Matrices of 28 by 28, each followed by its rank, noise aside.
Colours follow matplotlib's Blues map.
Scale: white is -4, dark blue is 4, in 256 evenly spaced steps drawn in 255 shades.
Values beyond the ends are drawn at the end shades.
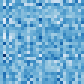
three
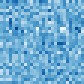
five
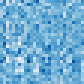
four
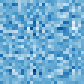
four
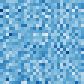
five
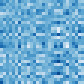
two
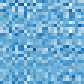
four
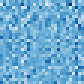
five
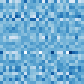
three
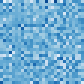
four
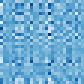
two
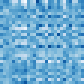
two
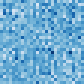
five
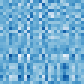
two
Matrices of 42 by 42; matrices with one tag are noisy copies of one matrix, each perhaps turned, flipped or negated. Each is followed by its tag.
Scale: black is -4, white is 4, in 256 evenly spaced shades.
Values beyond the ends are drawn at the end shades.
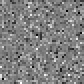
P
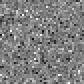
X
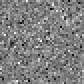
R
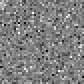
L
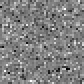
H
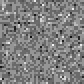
L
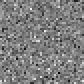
P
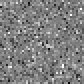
R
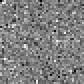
H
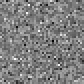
L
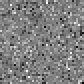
H
